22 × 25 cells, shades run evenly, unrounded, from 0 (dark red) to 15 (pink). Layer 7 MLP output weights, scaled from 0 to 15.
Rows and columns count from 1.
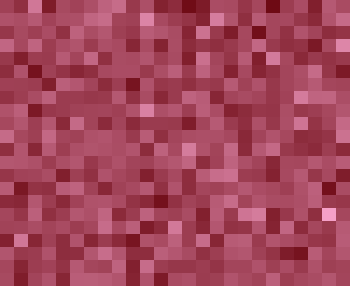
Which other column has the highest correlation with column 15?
20
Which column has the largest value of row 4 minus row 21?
25
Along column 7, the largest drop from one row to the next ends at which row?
6
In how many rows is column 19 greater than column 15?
14
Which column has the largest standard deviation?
11
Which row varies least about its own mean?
13
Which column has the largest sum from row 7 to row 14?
17
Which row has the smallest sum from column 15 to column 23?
1
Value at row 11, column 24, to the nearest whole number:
4
